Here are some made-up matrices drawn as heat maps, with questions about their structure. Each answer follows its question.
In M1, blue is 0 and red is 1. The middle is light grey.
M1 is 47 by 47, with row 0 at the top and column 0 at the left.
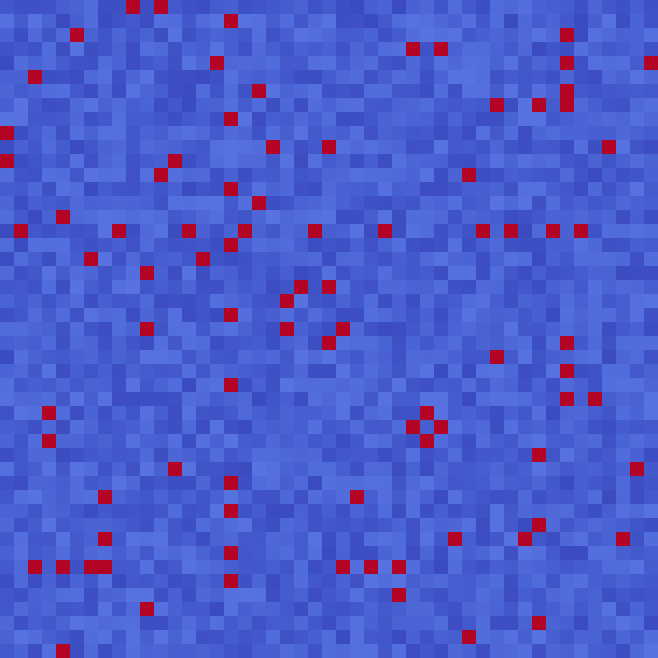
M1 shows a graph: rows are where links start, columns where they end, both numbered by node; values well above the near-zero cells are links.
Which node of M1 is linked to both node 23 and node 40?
node 24
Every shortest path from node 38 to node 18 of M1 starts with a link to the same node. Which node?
node 7
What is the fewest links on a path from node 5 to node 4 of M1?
3
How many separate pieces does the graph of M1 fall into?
4
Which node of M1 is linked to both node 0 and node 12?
node 11
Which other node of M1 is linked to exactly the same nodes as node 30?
node 3
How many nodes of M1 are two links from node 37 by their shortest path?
3
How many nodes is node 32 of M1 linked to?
1
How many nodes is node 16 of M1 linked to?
10
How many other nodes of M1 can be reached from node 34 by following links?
10
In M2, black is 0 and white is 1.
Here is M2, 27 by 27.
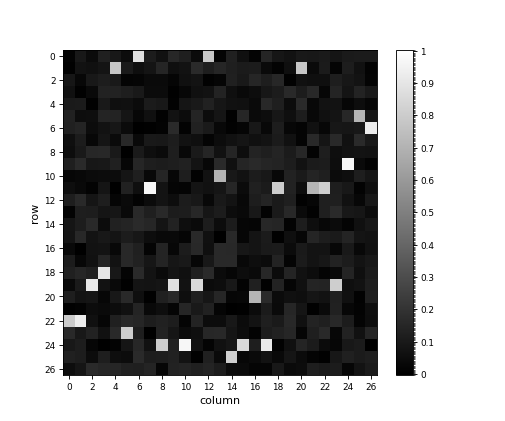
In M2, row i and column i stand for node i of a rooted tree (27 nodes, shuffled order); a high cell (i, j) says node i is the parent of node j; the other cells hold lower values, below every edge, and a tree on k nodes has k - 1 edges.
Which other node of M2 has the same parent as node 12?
6
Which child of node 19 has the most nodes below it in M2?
11
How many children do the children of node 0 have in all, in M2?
1
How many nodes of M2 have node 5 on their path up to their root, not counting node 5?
2
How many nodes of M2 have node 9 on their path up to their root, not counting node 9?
6
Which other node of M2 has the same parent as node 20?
4
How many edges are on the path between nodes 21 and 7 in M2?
2
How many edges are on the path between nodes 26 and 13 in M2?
9
